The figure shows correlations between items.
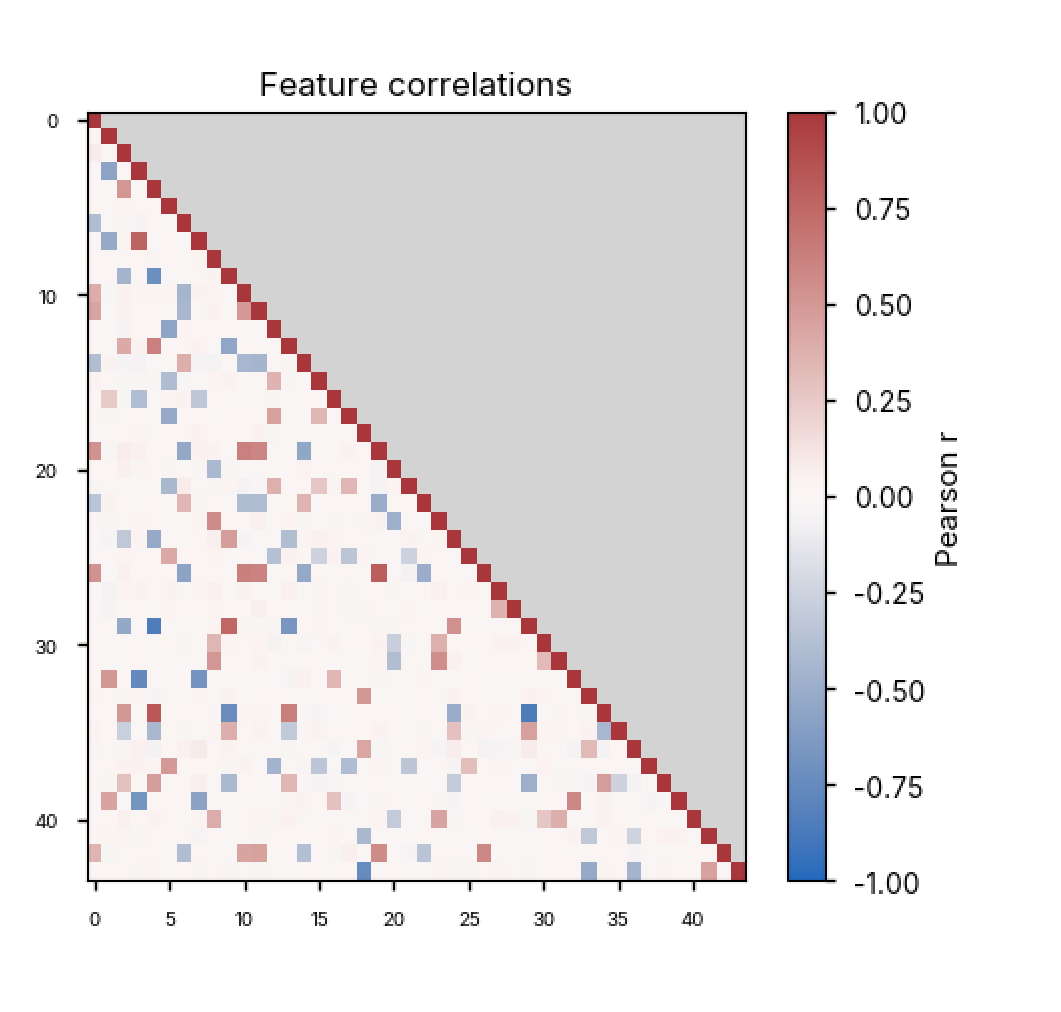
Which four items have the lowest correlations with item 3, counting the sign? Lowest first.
32, 39, 1, 16
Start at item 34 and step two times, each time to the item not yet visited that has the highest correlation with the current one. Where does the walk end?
13
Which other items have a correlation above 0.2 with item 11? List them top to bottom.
0, 10, 19, 26, 42
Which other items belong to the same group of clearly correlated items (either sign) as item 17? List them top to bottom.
5, 12, 15, 21, 25, 37
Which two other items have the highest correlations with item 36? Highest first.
18, 33
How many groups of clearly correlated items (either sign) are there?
7
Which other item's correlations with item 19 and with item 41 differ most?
26
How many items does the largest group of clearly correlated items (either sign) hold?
9
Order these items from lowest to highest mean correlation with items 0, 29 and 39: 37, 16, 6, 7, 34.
34, 7, 6, 37, 16
